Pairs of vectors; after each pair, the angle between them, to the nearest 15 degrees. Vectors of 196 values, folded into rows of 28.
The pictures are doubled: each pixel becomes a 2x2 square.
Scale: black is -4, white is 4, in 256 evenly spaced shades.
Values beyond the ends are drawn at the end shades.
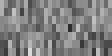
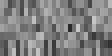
30 degrees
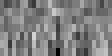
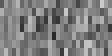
105 degrees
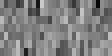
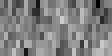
30 degrees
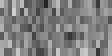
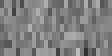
135 degrees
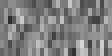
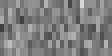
120 degrees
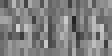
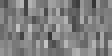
60 degrees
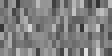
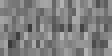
90 degrees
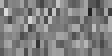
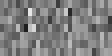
120 degrees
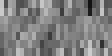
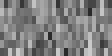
45 degrees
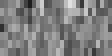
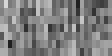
105 degrees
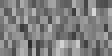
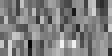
45 degrees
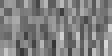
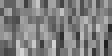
165 degrees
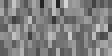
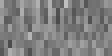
90 degrees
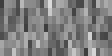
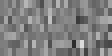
75 degrees
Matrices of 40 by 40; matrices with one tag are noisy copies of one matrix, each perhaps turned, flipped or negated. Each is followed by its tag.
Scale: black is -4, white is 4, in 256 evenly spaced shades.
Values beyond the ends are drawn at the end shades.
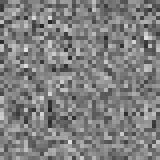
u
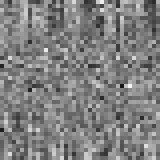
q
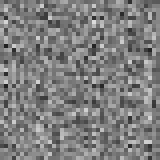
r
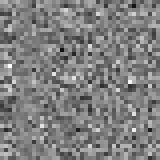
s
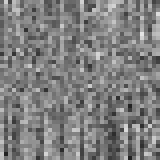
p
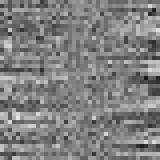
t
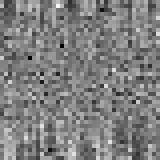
q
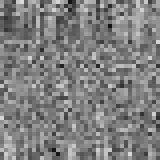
q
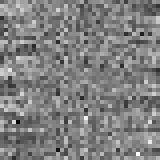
q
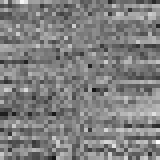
p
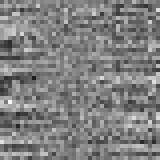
t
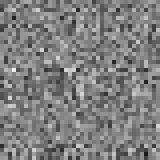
s
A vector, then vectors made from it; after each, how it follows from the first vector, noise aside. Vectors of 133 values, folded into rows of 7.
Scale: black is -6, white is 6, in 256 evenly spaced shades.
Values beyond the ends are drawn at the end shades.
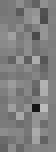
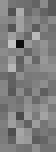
reversed.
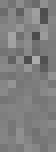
partly zeroed.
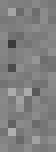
reversed, negated, partly zeroed.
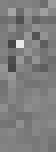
reversed, negated, partly zeroed.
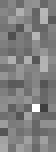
negated.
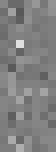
reversed, negated, partly zeroed.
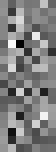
reversed, scaled up.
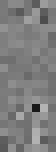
partly zeroed.
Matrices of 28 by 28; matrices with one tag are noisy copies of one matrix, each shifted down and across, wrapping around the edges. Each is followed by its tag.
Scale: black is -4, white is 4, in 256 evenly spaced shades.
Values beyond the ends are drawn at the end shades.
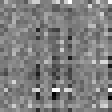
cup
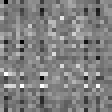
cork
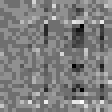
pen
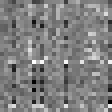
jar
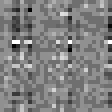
cup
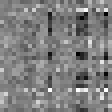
pen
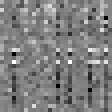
cork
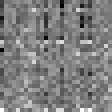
jar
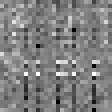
cork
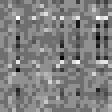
jar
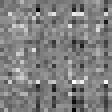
jar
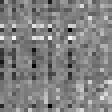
cork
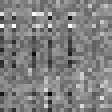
cork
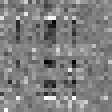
pen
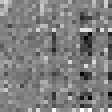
pen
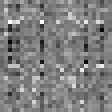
jar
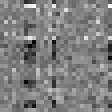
pen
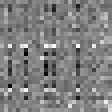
jar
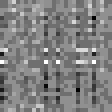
cork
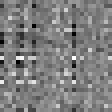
cup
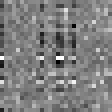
cup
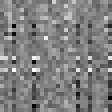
cork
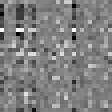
cup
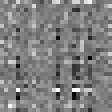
cup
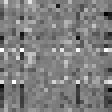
pen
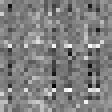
jar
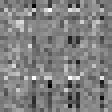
jar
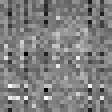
cork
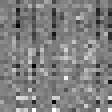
cork
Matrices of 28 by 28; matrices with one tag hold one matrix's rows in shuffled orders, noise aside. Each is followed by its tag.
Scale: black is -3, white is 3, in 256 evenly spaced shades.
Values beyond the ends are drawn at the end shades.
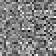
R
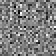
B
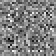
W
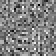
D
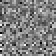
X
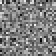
X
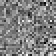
R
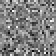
W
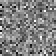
X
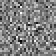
B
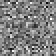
W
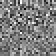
B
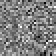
R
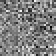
R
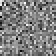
X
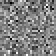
W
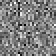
B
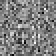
D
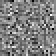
W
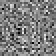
D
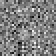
D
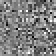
R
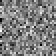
X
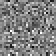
W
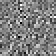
B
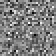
W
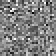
W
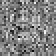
D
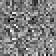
W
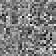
R
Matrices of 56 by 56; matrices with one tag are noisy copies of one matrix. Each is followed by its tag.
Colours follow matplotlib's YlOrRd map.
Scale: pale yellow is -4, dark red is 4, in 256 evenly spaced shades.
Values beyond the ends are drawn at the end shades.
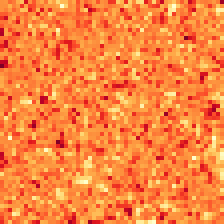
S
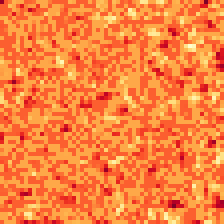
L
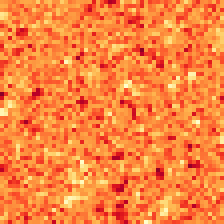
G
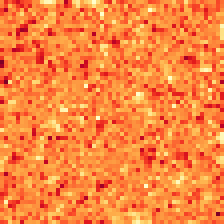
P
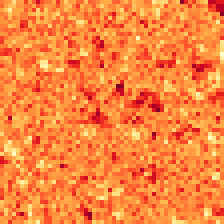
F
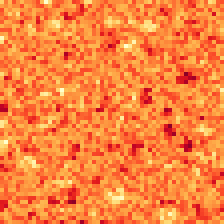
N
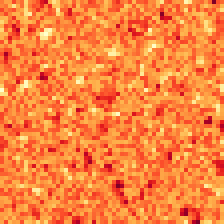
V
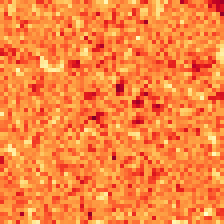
F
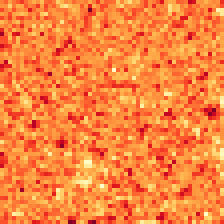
S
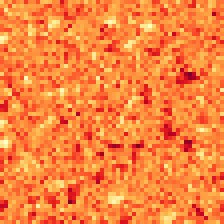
N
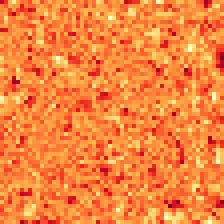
L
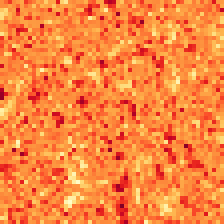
G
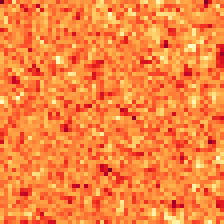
L
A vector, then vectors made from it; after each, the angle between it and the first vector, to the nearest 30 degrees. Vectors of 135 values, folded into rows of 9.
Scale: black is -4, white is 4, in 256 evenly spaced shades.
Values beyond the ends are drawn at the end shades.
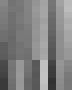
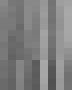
30 degrees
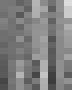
30 degrees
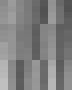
150 degrees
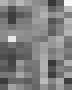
60 degrees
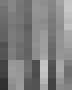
30 degrees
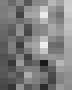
60 degrees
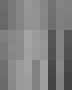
60 degrees
